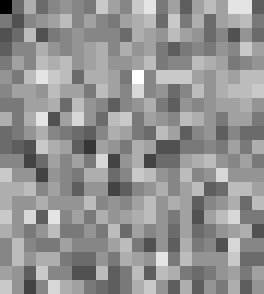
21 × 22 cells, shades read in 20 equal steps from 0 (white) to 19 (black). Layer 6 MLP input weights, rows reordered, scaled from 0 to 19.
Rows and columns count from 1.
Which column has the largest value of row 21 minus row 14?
3
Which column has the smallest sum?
12
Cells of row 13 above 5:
17
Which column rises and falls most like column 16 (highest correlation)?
1
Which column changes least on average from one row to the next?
2
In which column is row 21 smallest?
5
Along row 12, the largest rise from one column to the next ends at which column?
10
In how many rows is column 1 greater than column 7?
9
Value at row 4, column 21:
4
